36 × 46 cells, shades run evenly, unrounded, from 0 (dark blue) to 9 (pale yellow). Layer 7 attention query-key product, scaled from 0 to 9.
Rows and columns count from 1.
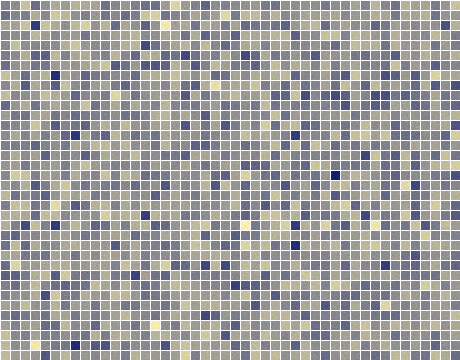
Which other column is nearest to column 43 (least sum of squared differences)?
10
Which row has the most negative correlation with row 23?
21
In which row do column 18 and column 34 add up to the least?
18
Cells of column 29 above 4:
28
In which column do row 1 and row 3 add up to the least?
4
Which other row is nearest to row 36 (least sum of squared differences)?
26
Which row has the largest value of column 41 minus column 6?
8
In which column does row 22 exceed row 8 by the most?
6
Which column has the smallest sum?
42
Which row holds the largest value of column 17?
3
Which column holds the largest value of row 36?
19
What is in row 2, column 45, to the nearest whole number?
5
